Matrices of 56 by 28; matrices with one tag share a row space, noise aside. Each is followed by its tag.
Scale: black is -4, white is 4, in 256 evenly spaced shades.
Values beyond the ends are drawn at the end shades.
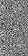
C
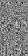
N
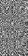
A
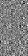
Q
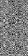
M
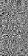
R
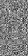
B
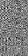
N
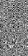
M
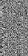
R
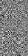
R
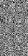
M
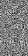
B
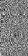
C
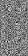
N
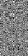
M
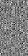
Q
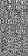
N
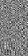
Q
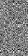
M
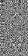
C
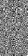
M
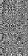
R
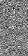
M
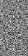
M
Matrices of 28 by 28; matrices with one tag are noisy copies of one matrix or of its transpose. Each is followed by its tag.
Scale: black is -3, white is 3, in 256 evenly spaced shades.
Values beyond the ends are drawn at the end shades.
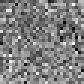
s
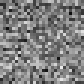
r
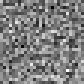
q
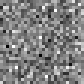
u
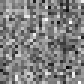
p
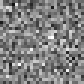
q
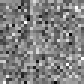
q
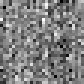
p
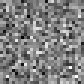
q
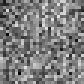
r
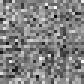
u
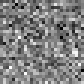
s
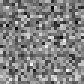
q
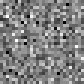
q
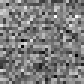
p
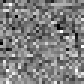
s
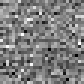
p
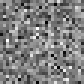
q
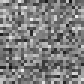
p
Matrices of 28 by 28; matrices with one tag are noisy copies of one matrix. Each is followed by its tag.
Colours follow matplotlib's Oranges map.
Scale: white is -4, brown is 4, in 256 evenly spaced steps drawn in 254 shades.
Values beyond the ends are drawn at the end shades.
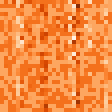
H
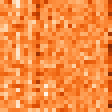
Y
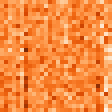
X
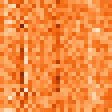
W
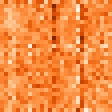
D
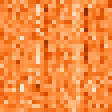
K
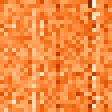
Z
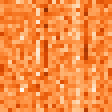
K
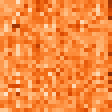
Y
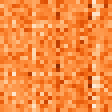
Z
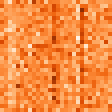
D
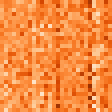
Z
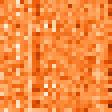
Y
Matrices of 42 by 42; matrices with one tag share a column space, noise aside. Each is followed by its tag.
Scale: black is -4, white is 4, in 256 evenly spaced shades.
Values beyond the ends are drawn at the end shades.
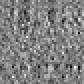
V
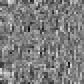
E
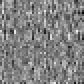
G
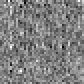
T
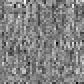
T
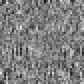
E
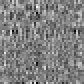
G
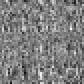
E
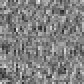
E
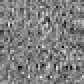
V
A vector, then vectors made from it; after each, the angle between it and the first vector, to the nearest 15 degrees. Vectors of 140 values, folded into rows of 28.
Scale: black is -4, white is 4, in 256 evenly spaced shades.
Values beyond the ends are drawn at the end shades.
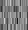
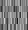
15 degrees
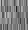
75 degrees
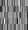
30 degrees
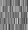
135 degrees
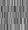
60 degrees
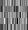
15 degrees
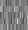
150 degrees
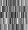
120 degrees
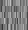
30 degrees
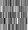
165 degrees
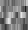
90 degrees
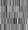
105 degrees
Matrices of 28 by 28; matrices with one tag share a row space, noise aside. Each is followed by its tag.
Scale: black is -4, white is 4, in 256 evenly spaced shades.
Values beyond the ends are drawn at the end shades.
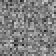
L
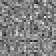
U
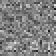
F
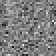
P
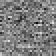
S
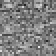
S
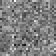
F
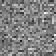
L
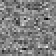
S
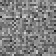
F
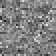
S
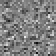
P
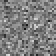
P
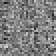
P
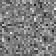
U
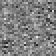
P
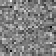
L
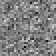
P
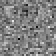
P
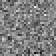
U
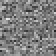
F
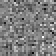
L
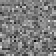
F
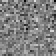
P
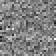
F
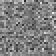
L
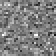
P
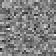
F
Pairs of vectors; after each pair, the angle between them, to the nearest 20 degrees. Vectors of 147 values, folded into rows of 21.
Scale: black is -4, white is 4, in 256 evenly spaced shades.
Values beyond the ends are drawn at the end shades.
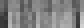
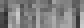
20 degrees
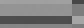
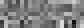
100 degrees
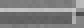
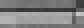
160 degrees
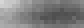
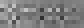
60 degrees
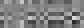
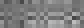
160 degrees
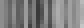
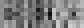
40 degrees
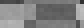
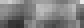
140 degrees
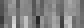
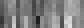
20 degrees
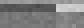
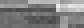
40 degrees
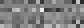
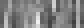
80 degrees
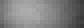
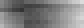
160 degrees
